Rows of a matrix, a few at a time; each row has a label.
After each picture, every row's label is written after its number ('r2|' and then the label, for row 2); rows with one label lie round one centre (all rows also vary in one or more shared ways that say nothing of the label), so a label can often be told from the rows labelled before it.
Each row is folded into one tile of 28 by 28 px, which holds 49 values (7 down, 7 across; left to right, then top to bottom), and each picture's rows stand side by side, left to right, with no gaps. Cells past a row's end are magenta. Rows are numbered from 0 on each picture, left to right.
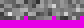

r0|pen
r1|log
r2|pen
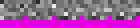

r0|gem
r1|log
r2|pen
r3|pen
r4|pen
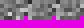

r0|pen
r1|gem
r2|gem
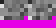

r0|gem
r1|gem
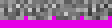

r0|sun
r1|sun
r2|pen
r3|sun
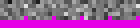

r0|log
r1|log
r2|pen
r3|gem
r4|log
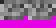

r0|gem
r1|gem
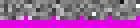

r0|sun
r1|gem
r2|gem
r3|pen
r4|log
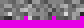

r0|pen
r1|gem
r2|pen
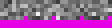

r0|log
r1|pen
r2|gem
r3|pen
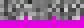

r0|sun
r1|gem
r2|sun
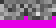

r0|gem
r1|pen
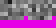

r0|log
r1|sun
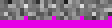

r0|log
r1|log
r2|log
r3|pen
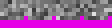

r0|log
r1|sun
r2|gem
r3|pen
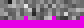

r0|log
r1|sun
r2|pen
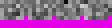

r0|sun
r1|sun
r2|log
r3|gem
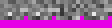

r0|pen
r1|pen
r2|sun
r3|pen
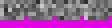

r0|sun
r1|log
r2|log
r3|gem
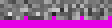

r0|pen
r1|pen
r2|sun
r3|sun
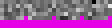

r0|sun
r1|gem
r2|pen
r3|log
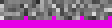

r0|gem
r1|log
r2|sun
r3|pen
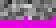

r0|log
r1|gem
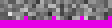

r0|pen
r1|log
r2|sun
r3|gem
